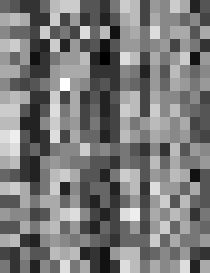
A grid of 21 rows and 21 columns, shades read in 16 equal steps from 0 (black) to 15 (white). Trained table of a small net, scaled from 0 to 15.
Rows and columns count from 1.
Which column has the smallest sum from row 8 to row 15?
4
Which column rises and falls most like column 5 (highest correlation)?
11
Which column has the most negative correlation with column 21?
6
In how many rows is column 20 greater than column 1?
2
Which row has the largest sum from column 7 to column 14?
17
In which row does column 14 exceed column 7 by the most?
15
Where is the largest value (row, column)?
7, 7
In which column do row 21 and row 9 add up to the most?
13
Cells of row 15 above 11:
3
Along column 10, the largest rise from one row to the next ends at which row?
19
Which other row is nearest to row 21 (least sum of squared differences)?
5
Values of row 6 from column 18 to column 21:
11 8 6 8
